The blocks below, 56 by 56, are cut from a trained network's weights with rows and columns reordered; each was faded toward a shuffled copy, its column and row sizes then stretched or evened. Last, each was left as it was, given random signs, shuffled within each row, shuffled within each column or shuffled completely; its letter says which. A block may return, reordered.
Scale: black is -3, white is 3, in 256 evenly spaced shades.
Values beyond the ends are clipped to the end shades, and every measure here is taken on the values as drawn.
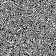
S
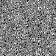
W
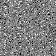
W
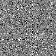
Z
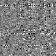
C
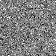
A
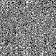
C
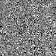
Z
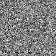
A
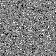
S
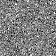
W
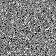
S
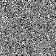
Z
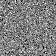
S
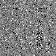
Z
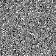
W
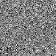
C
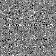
Z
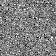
A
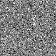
W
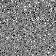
A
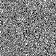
W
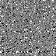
C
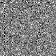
Z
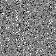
W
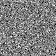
S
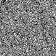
A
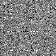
Z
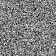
S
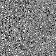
W
